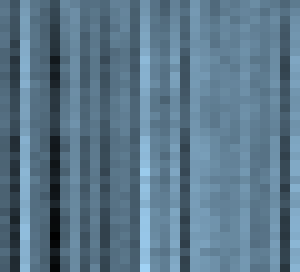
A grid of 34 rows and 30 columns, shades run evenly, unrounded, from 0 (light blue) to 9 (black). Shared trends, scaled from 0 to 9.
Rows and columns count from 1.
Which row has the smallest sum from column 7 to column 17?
15
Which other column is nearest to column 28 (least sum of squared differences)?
25
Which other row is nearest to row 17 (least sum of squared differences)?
12
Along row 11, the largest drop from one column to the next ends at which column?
3
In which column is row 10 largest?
6
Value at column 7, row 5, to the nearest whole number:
4
